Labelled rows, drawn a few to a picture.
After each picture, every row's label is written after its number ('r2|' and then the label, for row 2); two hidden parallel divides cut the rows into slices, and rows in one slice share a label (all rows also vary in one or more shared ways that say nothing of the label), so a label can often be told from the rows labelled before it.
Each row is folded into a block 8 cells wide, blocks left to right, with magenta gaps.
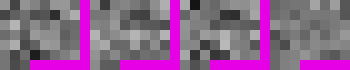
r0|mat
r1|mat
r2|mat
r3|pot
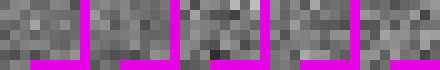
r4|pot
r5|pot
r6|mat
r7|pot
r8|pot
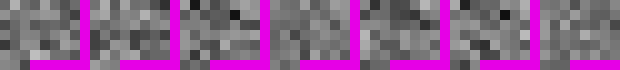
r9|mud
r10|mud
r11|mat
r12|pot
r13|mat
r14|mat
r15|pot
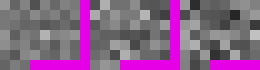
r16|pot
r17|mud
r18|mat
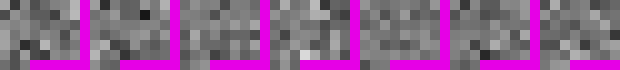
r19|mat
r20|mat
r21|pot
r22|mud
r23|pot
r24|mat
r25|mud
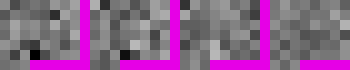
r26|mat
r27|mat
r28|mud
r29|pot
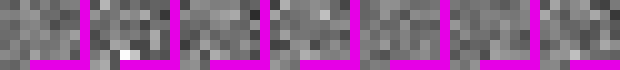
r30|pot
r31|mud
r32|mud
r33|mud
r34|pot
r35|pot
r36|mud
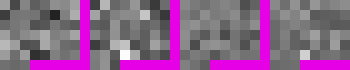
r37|mat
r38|mud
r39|pot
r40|pot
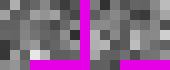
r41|mud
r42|mat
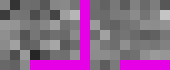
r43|mat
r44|pot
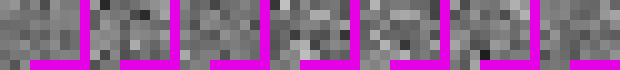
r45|pot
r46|mat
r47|pot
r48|mud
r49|mud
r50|mat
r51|pot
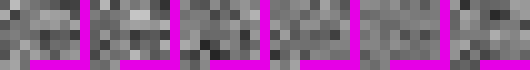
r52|mud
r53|mud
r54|mat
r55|pot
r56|pot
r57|mat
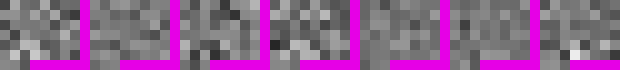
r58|mud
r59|pot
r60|mat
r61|mud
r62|pot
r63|pot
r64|mud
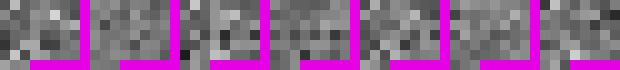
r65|mud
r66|pot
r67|mud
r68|pot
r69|mud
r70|pot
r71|mud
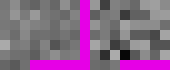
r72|pot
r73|mat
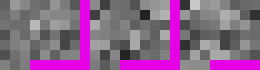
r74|pot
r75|mat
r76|mud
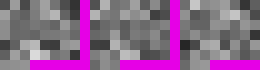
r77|mud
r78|mud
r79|mud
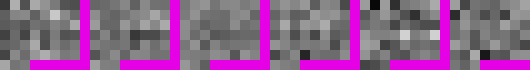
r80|mud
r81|pot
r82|pot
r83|pot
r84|mat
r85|mat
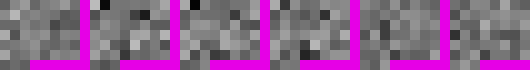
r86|pot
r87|mat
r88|mat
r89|mat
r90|pot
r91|pot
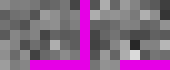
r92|pot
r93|mud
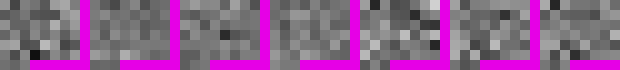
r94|mat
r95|pot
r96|pot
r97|pot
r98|mat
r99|mat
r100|mat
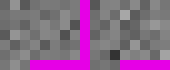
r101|pot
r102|pot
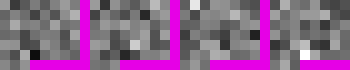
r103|mat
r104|mat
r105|mud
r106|mud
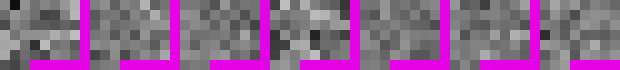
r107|mat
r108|pot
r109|pot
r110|mud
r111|pot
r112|pot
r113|pot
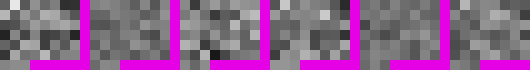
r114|mud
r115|pot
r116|mat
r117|mud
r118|pot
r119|mud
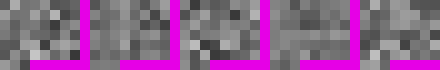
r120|mud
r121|pot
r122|mat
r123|pot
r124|mud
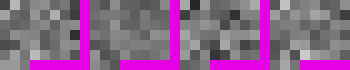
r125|mud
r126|pot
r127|mat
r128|mud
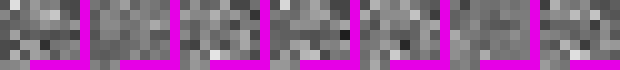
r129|mud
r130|pot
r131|mud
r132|mud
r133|mud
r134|pot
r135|mud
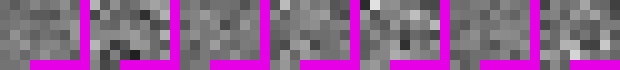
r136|pot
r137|mat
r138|pot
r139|mud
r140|mud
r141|pot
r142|mud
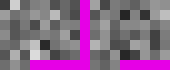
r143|mud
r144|mat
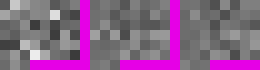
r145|mud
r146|pot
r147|pot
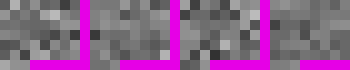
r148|mud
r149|pot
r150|mat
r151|pot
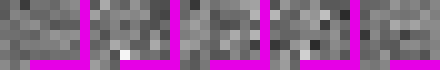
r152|pot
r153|mud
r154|mat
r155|mud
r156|pot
